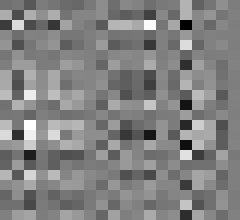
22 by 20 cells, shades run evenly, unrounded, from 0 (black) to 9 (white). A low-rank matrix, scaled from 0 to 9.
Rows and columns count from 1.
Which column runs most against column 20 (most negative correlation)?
19
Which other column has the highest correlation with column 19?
11
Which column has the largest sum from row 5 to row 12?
3
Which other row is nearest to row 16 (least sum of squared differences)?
21
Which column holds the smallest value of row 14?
13
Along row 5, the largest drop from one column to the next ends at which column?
17
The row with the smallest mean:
16
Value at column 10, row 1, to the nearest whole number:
4
